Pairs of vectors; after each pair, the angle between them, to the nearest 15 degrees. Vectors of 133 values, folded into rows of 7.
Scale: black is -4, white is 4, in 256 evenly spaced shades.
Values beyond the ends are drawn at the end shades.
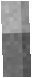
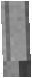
75 degrees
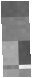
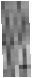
105 degrees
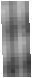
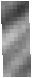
105 degrees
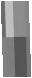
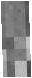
105 degrees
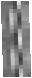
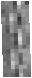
30 degrees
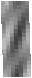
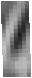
60 degrees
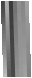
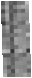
45 degrees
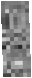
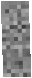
135 degrees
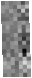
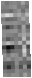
120 degrees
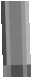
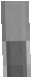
75 degrees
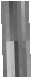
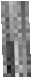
150 degrees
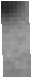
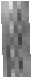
135 degrees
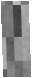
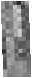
150 degrees
